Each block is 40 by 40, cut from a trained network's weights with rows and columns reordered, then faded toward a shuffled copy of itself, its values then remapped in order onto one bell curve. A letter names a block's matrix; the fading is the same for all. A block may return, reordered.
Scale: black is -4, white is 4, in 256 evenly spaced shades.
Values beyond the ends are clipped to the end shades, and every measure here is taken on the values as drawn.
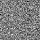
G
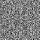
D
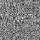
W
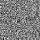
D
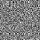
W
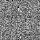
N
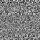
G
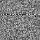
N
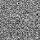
N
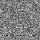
G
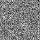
N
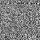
G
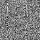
N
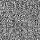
G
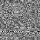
W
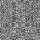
D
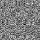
W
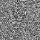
N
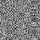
D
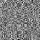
D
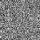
D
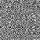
W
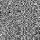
D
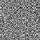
W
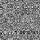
W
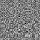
D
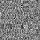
D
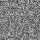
G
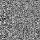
N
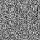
D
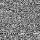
G
